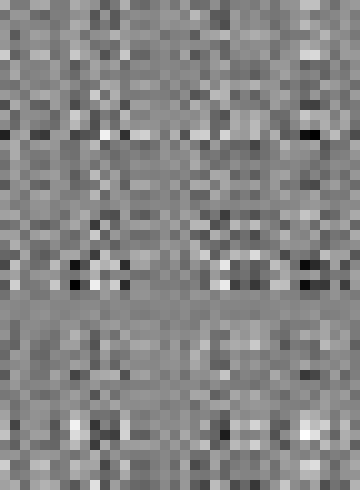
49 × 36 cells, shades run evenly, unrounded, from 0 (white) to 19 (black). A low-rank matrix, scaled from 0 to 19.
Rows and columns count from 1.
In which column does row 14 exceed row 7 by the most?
32
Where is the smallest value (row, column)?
44, 31
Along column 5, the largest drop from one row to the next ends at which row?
15
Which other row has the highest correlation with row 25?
16
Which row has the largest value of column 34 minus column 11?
14
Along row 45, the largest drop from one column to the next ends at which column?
11
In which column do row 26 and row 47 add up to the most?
2
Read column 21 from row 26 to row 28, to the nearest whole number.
4 10 12
